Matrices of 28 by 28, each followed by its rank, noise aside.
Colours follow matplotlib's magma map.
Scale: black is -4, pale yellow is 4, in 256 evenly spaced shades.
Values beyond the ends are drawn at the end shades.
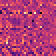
three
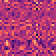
three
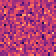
seven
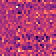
six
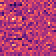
five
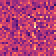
seven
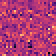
four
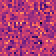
seven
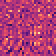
four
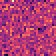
six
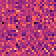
six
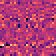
three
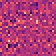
four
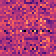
five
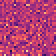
five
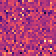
six
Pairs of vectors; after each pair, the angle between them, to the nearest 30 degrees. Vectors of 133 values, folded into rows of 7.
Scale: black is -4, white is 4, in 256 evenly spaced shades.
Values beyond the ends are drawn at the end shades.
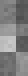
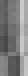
120 degrees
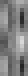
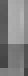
90 degrees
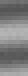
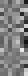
90 degrees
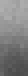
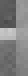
90 degrees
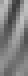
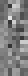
120 degrees
